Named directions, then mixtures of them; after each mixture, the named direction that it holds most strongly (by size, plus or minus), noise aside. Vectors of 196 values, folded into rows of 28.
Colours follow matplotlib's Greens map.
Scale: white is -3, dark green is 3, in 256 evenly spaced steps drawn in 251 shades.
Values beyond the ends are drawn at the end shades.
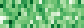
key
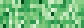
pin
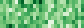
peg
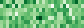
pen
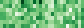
peg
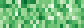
pen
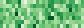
pin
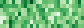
key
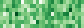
pin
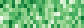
key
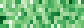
key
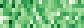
key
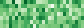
pen
